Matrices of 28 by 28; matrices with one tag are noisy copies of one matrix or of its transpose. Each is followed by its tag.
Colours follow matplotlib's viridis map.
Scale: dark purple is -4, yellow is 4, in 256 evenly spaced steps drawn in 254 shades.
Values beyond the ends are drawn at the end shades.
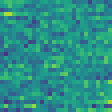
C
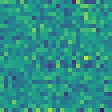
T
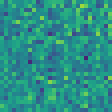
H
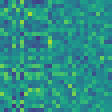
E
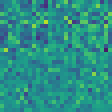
E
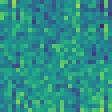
C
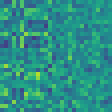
E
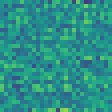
T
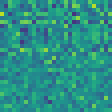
E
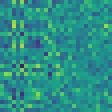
E
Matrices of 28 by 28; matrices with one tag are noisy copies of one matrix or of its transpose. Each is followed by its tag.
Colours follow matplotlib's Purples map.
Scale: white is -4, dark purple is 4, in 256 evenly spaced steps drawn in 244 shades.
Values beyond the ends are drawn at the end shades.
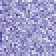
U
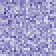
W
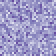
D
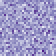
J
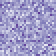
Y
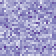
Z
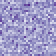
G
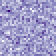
G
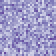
W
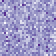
Z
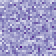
Z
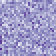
J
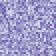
Y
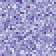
G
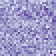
Z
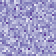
U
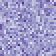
D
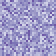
U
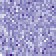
U
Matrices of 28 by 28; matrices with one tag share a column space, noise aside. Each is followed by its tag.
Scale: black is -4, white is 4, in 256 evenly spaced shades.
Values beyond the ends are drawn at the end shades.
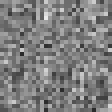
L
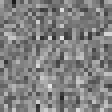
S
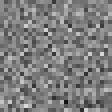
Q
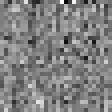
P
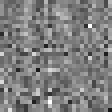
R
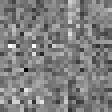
R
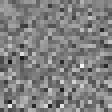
Q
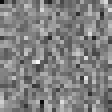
P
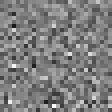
Q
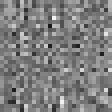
R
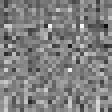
R
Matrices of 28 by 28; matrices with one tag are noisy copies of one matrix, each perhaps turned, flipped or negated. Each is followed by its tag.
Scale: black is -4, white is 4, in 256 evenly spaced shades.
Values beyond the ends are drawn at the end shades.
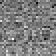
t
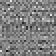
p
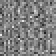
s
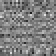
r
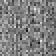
t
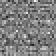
s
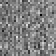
t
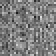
t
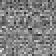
t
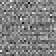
p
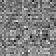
t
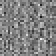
s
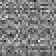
s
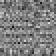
r
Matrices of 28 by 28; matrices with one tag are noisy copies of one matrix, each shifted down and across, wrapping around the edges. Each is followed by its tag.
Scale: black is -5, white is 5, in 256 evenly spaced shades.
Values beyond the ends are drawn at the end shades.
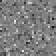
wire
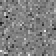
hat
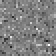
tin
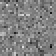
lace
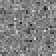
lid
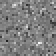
lace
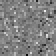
hat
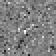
hat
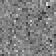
hat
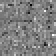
lid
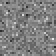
wire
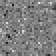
tin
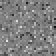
wire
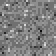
lid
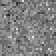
tin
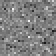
tin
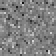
tin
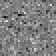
tin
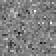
tin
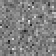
hat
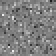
wire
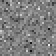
wire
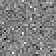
wire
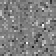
hat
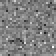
wire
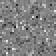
wire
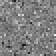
tin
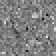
lace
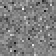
wire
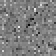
hat
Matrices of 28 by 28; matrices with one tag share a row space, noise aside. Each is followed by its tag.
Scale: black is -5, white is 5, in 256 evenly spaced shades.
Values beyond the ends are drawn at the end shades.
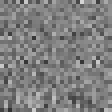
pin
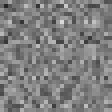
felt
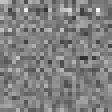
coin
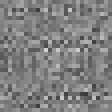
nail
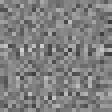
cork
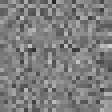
cork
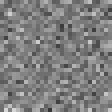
felt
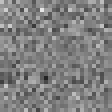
pin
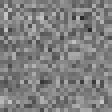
pin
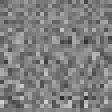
felt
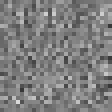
cork
